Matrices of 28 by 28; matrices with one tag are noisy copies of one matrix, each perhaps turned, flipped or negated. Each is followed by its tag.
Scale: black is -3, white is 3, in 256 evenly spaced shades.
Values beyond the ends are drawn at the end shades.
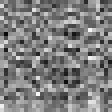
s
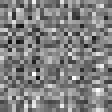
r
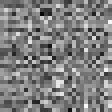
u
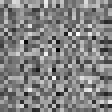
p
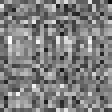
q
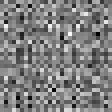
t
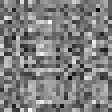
q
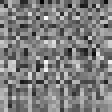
u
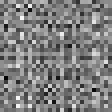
t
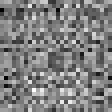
r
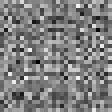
t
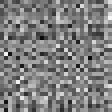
p
